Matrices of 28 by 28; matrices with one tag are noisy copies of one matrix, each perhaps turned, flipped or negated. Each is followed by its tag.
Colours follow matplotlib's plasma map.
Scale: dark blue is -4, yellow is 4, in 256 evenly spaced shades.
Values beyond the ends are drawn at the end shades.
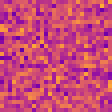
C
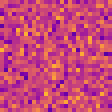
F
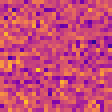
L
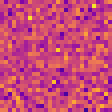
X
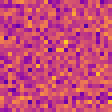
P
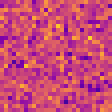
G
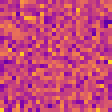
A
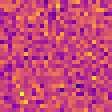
F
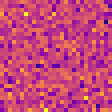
X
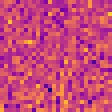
L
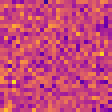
P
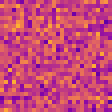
P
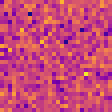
C
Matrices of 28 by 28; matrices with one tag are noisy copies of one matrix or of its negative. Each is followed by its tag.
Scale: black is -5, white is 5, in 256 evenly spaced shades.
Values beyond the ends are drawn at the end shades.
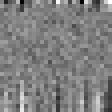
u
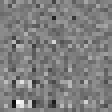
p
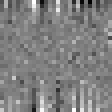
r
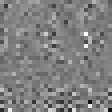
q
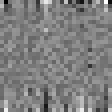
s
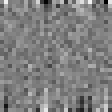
s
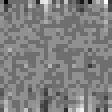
s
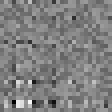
p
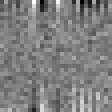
r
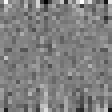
s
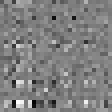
p
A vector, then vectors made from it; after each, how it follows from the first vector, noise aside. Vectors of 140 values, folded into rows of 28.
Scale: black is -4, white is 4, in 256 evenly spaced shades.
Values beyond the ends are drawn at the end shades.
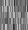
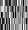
wrapped around, negated, scaled up.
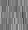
wrapped around, shrunk.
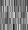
copied.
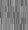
reversed, negated, shrunk.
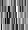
wrapped around, negated, scaled up.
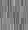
reversed, negated, shrunk.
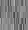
reversed, negated, shrunk.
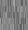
reversed, negated, shrunk.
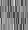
reversed, negated.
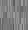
reversed, shrunk.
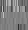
wrapped around, partly zeroed.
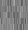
reversed, negated, shrunk.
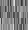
reversed, negated.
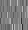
wrapped around, partly zeroed.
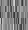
reversed, negated.
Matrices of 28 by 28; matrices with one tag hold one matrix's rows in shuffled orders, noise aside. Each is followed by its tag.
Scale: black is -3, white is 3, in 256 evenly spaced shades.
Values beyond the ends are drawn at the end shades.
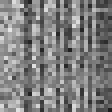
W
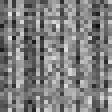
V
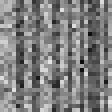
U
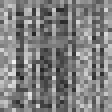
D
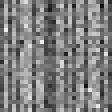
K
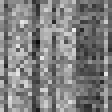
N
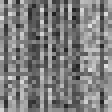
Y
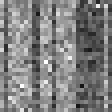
N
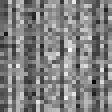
V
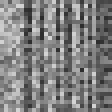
W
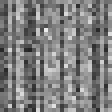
V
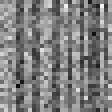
U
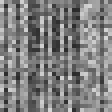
Y
